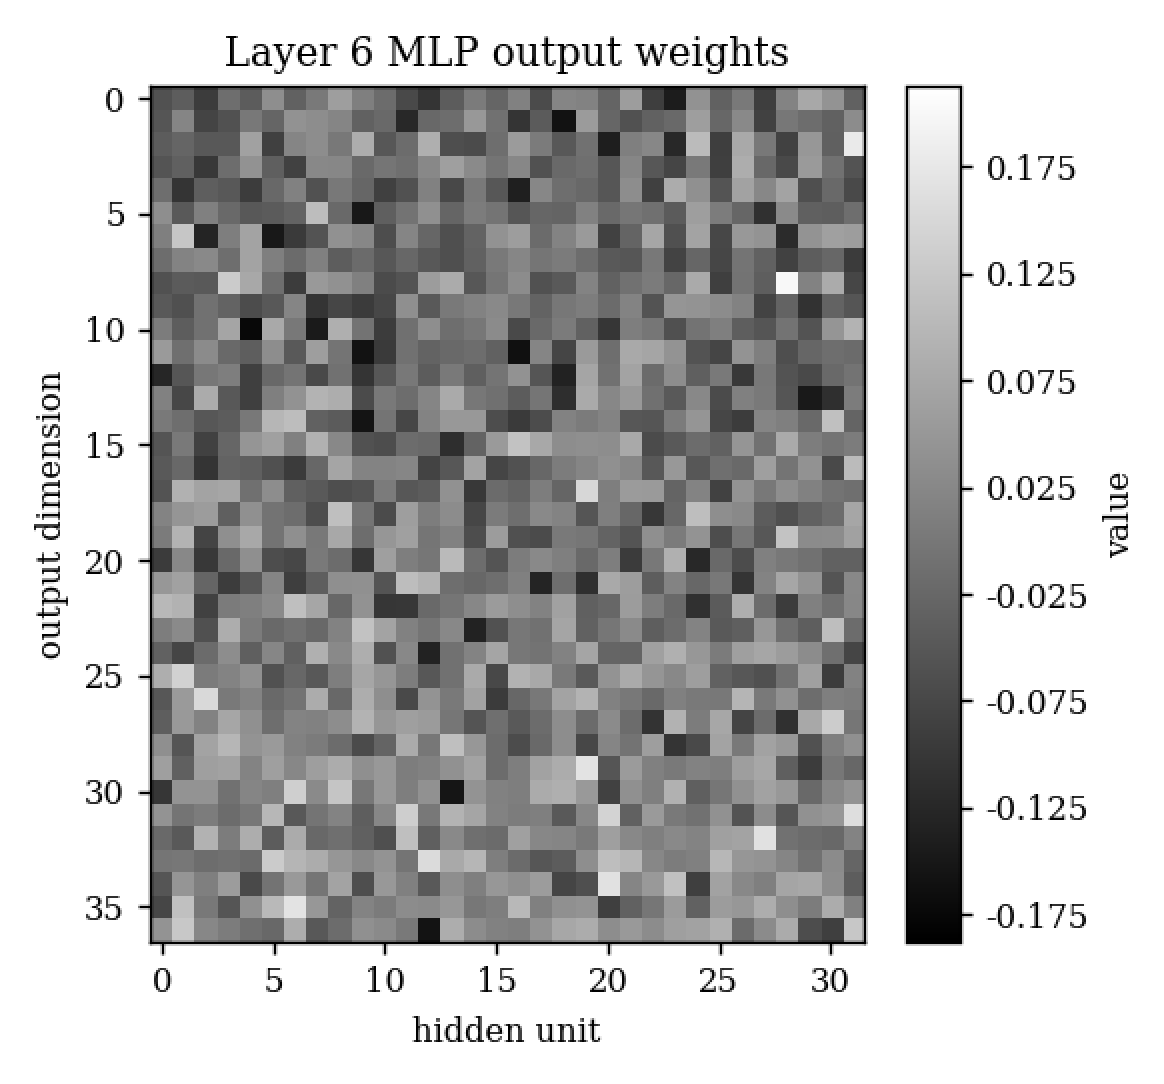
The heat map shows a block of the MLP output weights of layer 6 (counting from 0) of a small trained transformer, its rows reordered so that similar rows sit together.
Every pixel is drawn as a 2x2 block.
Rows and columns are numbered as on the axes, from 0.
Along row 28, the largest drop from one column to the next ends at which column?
23
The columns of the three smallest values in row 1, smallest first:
18, 11, 16
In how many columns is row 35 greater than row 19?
19
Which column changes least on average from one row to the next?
25
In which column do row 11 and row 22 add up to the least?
10
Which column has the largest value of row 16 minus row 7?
31
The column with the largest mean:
8
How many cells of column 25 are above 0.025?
10
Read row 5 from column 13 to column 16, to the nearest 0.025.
-0.025 0 0 -0.05
